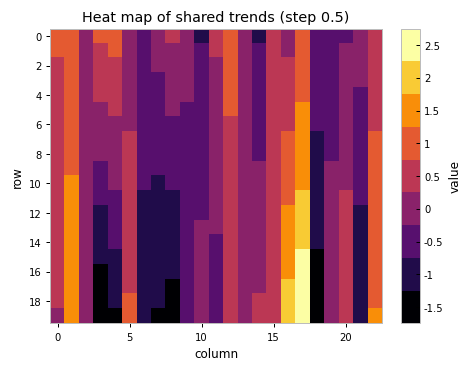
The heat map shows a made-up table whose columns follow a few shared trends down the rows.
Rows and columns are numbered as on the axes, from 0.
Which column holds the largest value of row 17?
17
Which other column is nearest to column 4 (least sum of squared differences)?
3
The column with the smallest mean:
18
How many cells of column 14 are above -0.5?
11
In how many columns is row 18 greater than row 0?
9
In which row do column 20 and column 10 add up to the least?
0
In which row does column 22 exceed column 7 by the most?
19
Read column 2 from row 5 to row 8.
0 0 0 0
